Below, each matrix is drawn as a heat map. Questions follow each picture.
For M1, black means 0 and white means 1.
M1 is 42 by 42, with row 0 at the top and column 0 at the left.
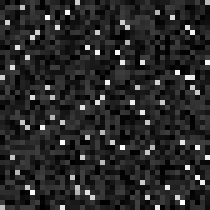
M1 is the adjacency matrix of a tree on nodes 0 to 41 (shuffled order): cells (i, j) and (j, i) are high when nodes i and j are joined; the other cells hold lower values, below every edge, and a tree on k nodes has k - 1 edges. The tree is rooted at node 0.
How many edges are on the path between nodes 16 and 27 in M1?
7
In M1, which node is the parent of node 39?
29
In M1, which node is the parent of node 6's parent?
15
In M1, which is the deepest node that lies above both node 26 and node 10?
19
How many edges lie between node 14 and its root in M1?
7
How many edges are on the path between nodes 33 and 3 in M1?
6
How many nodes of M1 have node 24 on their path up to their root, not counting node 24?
8
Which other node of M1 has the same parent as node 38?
37
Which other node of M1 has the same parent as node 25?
11
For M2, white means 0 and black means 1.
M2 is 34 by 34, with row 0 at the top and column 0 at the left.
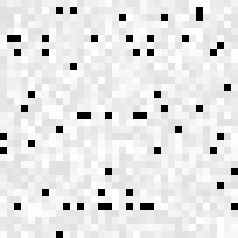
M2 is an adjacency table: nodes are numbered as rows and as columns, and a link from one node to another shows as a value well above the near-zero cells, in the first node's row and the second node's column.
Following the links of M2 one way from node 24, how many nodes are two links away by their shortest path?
4
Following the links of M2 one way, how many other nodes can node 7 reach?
11
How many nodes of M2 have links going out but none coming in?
6
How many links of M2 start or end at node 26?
2
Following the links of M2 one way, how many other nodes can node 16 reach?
12
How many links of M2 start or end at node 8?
3
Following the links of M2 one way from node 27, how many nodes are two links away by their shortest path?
3
